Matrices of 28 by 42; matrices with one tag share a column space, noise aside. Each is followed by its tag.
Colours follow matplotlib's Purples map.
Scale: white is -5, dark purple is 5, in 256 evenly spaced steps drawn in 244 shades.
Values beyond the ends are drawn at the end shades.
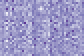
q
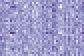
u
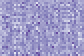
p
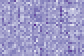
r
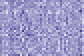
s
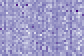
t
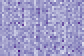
r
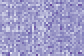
p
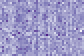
s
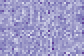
s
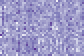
s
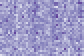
u
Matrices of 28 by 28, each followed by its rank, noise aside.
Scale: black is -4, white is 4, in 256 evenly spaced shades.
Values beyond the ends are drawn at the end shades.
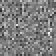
seven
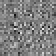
four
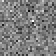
seven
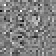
six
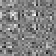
four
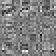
four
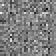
five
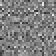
five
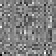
four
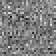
six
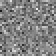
seven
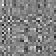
four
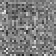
seven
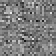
five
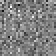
six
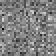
seven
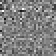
five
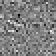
seven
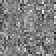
five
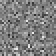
five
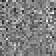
seven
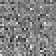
seven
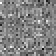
five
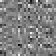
four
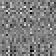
four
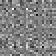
four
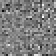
six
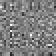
five
